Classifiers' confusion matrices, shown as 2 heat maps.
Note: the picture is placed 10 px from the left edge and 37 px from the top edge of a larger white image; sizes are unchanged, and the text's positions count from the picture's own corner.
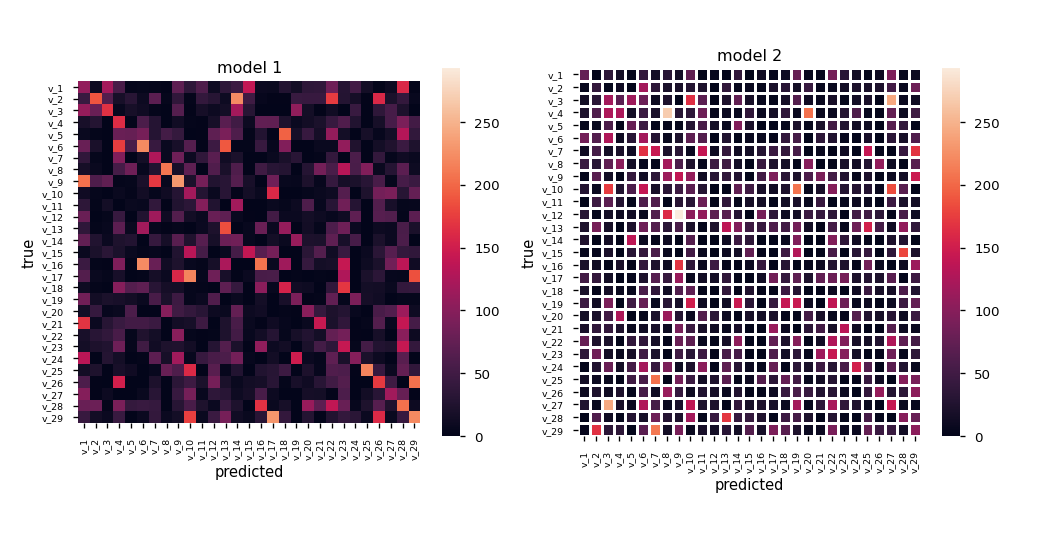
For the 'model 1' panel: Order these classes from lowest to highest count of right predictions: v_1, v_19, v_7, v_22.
v_22, v_19, v_1, v_7
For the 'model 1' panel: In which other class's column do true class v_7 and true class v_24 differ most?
v_19
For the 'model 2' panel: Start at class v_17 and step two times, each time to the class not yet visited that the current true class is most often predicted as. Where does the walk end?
v_29
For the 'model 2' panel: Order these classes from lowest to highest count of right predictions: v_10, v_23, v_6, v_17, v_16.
v_16, v_10, v_17, v_23, v_6
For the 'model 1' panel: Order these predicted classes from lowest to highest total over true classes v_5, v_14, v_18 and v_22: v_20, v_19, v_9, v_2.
v_2, v_20, v_19, v_9
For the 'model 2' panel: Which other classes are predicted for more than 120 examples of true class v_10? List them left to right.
v_3, v_6, v_19, v_27
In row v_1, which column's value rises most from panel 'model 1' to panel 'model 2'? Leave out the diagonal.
v_27
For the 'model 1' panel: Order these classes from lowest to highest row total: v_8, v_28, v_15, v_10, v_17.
v_10, v_15, v_17, v_8, v_28
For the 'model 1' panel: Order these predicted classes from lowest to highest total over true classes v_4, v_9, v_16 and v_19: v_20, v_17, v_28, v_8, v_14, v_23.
v_8, v_20, v_14, v_17, v_23, v_28
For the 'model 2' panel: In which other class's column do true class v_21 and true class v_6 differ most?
v_23
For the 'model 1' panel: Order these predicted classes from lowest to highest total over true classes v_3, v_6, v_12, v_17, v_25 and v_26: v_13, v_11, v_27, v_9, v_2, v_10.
v_11, v_2, v_27, v_13, v_9, v_10
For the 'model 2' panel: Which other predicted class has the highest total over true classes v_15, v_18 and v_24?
v_28
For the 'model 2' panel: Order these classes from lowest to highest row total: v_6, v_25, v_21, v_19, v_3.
v_21, v_6, v_25, v_3, v_19
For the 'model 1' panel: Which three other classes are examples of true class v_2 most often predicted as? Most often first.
v_14, v_22, v_26
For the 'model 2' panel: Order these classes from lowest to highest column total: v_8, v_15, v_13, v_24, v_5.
v_15, v_24, v_5, v_13, v_8
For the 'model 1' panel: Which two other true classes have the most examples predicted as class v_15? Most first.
v_1, v_2
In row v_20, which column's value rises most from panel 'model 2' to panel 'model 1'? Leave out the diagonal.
v_28
